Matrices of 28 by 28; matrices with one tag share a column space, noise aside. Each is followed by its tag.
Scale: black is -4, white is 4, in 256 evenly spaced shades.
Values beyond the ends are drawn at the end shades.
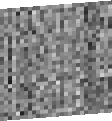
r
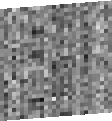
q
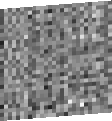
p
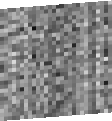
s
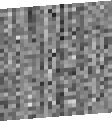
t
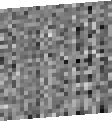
s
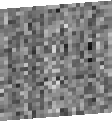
r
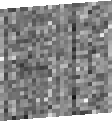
q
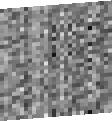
s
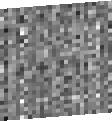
q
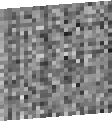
s
